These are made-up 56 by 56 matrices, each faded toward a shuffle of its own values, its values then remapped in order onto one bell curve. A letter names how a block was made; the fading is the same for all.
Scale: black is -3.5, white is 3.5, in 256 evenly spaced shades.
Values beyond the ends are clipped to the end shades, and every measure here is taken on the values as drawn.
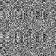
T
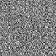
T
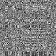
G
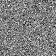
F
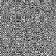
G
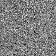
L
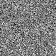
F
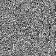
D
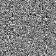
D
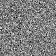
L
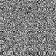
T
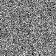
L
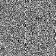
D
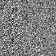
D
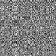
G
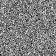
F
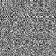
T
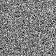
L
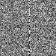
D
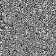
D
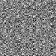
T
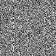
D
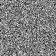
F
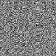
T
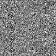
D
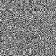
G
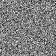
L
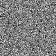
F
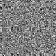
T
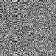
T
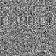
T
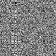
T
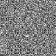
T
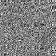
T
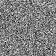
F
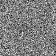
L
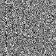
D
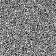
L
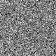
L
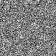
F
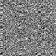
T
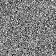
F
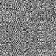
T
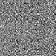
T
